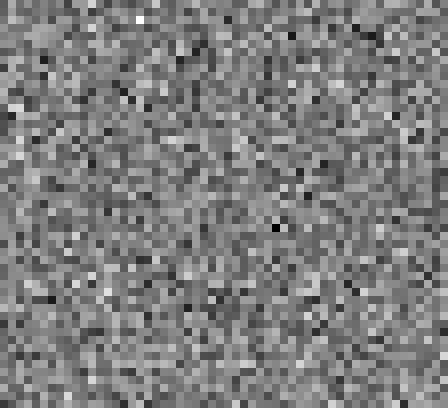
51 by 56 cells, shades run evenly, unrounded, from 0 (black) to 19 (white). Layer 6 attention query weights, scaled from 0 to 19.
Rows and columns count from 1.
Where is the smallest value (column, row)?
35, 29
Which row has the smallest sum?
8
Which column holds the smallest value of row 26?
6
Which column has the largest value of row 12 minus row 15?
1
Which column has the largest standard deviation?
12
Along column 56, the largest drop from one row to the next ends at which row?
46
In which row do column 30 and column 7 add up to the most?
19
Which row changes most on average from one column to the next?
13
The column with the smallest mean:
55
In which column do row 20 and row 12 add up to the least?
16
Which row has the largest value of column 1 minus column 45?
4
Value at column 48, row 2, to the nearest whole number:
10
